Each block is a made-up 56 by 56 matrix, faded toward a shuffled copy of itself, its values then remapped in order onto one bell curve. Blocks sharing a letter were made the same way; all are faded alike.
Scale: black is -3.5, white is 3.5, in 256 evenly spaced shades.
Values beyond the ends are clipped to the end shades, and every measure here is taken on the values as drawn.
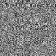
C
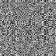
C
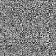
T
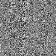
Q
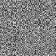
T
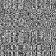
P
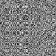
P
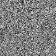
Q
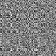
P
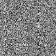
Q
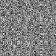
T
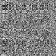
C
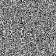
Q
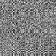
P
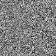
Q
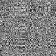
C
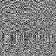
P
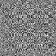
P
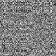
C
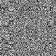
T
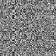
C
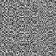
P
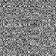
C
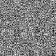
T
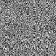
T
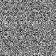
T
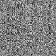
T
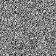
Q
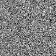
Q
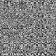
C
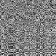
P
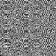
P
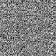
T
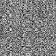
T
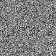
Q
